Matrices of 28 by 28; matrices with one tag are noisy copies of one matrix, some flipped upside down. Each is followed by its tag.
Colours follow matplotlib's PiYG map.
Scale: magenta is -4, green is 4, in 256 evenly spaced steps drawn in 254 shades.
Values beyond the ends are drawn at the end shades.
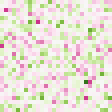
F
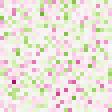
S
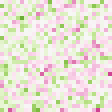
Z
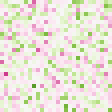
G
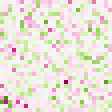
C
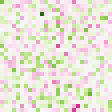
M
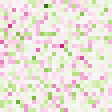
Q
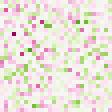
C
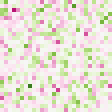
Q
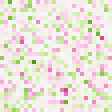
F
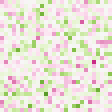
S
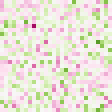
G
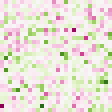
S
